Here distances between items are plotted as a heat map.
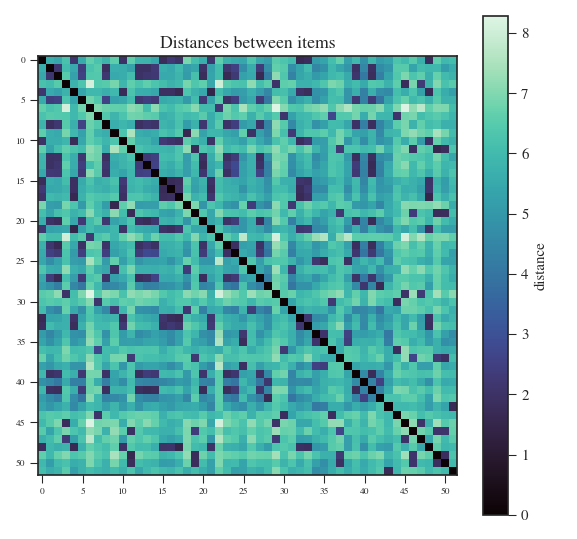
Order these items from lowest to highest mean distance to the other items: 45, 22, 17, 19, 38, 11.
17, 38, 19, 11, 45, 22
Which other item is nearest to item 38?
25
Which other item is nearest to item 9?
18
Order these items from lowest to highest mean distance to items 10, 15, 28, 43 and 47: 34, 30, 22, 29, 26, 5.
34, 5, 29, 26, 30, 22
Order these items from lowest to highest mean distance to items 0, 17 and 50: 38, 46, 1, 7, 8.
46, 38, 1, 8, 7
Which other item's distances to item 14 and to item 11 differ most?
49
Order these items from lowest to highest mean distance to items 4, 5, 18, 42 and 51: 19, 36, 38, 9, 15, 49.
9, 15, 38, 36, 19, 49
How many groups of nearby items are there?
10
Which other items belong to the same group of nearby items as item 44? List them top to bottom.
7, 30, 36
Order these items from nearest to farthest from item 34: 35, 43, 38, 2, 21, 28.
35, 38, 43, 21, 2, 28
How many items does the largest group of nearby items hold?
13
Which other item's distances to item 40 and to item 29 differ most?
28
